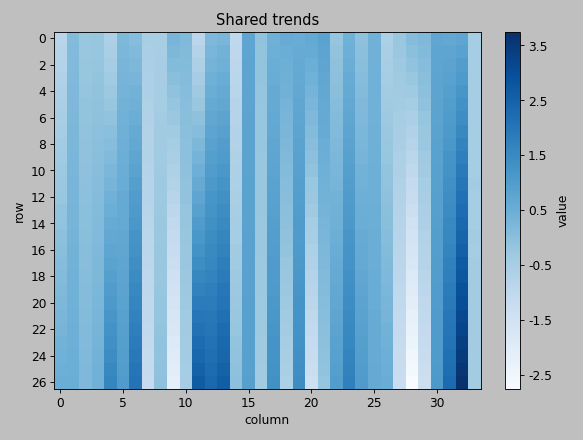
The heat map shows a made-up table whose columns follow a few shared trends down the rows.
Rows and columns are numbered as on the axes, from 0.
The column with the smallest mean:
28
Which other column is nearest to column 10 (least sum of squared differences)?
16
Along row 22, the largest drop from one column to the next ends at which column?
33
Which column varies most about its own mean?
11
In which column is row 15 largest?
32
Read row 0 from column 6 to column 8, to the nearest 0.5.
0 -0.5 -0.5
